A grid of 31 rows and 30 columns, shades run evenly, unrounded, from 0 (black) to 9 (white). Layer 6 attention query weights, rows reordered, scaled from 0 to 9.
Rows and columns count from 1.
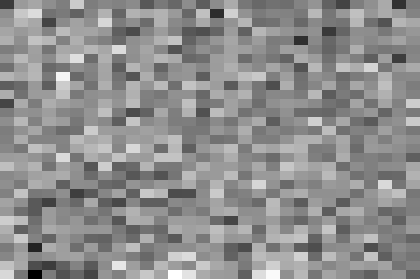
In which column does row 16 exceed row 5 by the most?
22
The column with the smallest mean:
9
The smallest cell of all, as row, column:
31, 3
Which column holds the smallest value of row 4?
24
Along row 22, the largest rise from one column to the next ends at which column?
11
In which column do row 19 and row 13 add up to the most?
8
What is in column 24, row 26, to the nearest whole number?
7
